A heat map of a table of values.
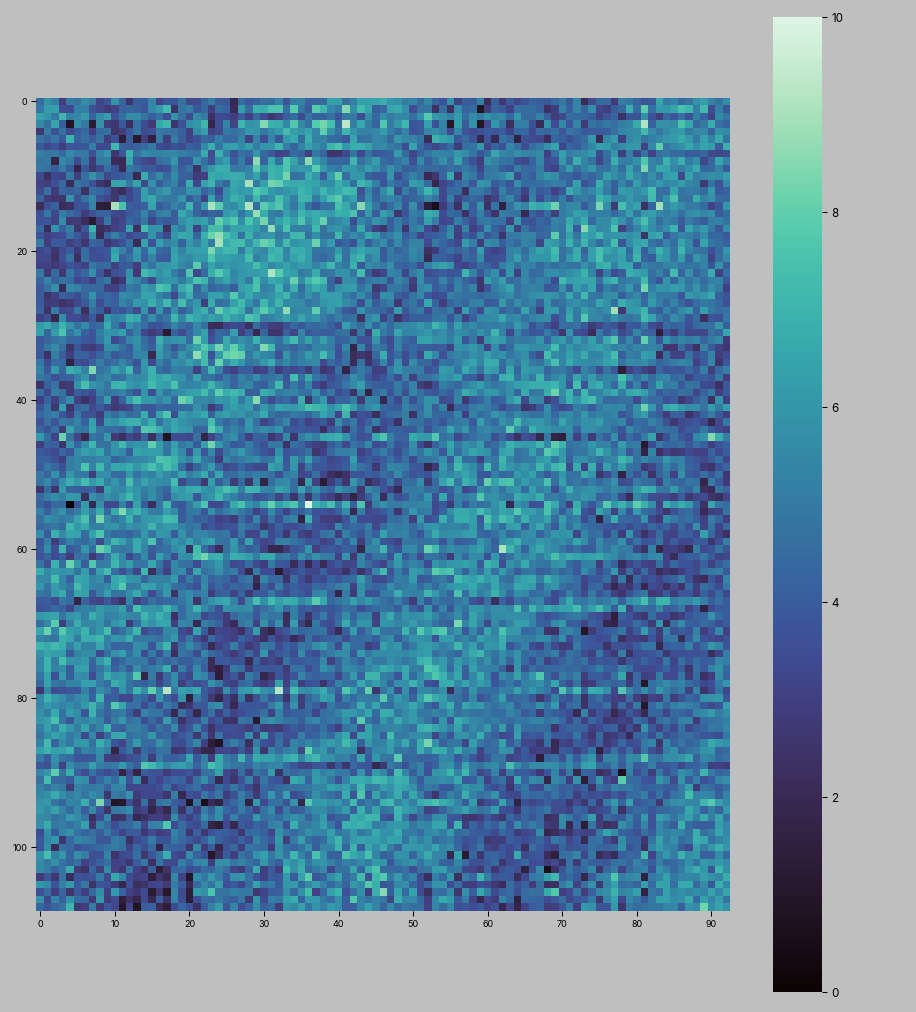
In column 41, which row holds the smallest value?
36
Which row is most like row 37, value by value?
48
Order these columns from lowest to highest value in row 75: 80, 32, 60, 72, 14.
32, 80, 72, 14, 60
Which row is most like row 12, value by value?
15
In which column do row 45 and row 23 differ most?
31
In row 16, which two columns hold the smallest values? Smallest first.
7, 6
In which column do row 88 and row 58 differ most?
81
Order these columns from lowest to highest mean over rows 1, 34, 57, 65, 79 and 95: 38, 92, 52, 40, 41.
92, 40, 52, 38, 41
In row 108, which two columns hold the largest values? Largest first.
89, 4
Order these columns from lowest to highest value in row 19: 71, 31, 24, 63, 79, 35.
63, 79, 35, 71, 31, 24
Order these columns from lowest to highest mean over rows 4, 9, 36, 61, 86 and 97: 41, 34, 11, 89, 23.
11, 23, 89, 34, 41
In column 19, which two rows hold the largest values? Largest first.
40, 27
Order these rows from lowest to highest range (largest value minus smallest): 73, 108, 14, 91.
73, 91, 108, 14
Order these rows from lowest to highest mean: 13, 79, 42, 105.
105, 42, 13, 79
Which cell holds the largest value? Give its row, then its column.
54, 36
